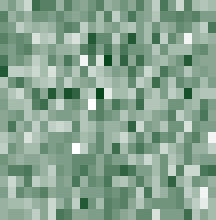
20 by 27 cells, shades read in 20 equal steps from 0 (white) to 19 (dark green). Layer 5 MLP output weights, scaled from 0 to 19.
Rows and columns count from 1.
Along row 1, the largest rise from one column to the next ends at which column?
5
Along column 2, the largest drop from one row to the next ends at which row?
17
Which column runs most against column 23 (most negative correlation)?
13
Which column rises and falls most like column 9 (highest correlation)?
24
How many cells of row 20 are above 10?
7
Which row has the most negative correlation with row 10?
8
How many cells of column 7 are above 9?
7
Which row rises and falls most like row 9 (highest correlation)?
1
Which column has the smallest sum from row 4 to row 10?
19
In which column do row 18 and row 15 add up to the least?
26
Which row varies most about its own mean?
9
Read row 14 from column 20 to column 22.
10 4 7
